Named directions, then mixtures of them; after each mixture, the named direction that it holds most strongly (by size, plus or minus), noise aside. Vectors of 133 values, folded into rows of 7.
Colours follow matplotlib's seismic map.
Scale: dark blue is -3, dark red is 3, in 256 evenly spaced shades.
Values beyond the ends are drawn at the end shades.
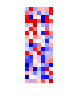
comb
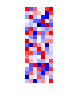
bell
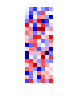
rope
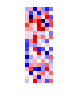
rope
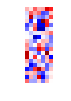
rope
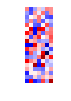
rope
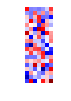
rope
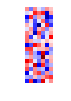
bell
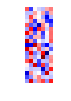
bell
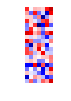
bell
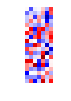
rope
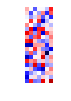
rope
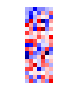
rope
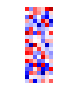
bell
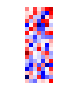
bell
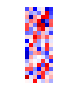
bell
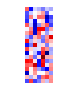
rope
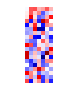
rope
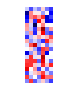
comb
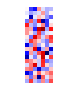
rope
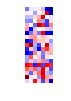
bell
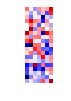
comb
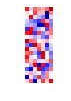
bell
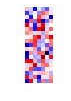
rope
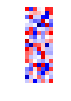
bell
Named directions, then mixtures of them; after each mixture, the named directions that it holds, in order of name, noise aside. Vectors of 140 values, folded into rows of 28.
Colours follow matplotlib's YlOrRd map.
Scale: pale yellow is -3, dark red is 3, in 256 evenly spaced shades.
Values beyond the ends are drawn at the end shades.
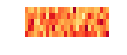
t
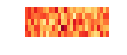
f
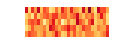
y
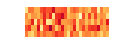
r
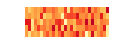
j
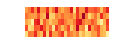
t.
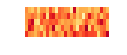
t.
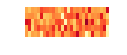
j.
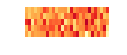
f, j.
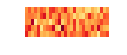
f, r, t.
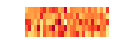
f, j, r.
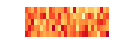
f, t.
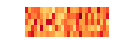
r.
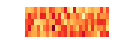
f, j, t.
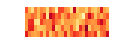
t.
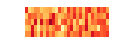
f, r, t.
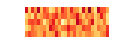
y.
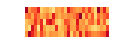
j, r, y.
